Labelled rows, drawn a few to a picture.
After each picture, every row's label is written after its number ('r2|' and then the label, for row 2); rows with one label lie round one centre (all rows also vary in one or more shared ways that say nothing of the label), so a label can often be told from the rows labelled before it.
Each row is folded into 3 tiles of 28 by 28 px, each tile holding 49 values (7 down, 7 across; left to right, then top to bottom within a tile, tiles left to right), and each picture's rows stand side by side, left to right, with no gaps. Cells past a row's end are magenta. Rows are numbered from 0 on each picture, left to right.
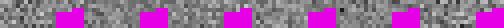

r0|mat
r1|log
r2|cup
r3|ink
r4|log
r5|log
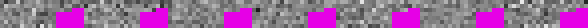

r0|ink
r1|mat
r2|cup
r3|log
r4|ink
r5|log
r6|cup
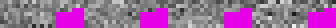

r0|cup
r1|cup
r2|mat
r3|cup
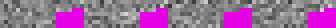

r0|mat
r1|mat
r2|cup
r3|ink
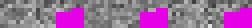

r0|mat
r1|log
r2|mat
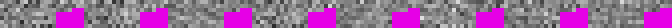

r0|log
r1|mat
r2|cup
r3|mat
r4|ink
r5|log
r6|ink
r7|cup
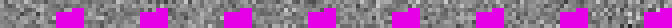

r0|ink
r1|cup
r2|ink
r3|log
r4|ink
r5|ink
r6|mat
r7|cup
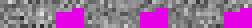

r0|mat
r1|ink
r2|log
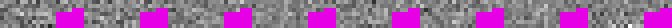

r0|log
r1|cup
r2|log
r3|cup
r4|mat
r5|log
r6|ink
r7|ink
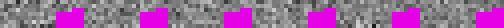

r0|log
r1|cup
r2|log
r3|log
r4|ink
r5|ink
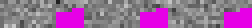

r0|log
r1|ink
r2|log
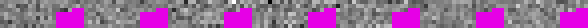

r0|cup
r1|log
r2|log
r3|log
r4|mat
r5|cup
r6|log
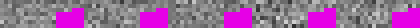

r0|mat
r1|mat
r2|ink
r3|mat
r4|mat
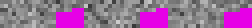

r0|log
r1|log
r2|log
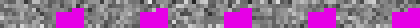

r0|log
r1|log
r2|cup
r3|ink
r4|cup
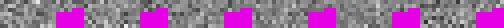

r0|cup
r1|ink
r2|ink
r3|ink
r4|cup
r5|mat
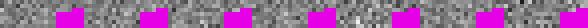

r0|mat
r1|mat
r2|log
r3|log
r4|ink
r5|cup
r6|log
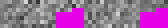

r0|ink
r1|ink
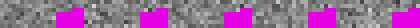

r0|ink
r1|cup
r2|log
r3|ink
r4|log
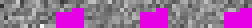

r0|ink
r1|ink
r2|ink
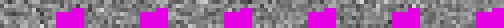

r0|log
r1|log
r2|cup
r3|log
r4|ink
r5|log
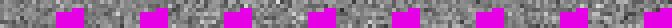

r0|cup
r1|ink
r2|log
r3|ink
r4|log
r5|log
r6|cup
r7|cup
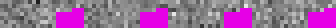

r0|mat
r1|ink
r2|cup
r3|cup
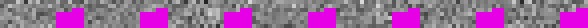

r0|cup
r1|mat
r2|mat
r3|cup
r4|ink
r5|mat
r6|mat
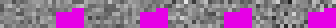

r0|cup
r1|ink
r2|cup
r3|mat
